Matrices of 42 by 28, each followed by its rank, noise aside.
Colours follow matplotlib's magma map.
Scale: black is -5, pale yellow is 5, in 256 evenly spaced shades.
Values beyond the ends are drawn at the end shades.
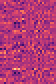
four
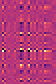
one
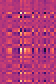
one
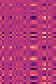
one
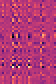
two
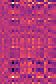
two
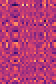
three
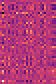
three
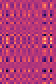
one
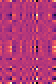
one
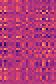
two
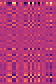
one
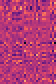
three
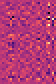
three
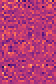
four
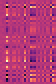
one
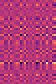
one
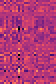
three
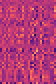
three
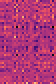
three
